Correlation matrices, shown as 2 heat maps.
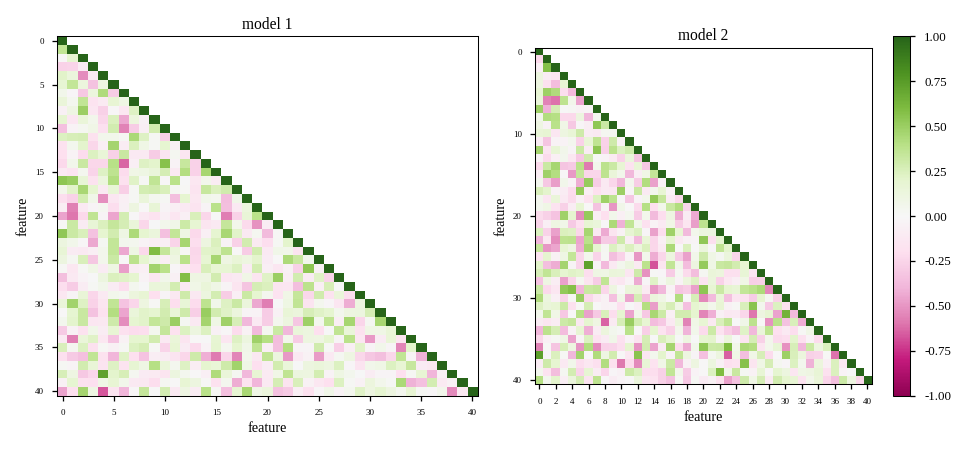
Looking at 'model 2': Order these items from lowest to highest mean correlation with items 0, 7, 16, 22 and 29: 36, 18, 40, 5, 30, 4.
5, 18, 36, 30, 40, 4
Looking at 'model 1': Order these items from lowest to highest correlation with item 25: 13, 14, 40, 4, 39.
13, 39, 40, 4, 14
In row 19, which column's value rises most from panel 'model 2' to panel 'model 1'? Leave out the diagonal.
20
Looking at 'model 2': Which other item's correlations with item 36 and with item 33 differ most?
12
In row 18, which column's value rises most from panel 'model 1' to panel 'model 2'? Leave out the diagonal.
32
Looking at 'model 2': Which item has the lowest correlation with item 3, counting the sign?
28
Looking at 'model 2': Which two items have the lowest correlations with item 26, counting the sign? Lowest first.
14, 32
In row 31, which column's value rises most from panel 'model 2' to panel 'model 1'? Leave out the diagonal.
14
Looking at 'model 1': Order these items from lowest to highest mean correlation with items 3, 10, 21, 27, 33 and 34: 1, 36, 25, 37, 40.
1, 25, 40, 36, 37
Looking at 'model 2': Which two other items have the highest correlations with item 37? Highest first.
0, 12
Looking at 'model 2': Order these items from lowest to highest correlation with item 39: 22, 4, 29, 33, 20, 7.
7, 20, 33, 29, 4, 22
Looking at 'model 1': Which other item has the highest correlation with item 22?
0
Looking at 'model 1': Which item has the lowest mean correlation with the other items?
36
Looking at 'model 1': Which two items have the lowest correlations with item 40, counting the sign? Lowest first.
4, 38
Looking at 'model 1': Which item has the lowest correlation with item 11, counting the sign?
18
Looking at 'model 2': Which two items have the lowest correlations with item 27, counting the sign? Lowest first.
13, 19
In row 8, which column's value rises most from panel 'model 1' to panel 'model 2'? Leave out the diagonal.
38
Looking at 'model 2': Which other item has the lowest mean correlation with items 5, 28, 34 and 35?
29
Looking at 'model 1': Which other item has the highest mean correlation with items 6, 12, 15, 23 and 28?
27
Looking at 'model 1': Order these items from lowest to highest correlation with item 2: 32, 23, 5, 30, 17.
23, 5, 30, 32, 17
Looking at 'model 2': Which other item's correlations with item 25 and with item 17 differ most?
38
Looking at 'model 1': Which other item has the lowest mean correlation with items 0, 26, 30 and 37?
20
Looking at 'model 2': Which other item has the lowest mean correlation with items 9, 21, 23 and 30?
19
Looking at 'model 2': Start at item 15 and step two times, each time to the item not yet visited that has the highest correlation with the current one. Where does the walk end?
2
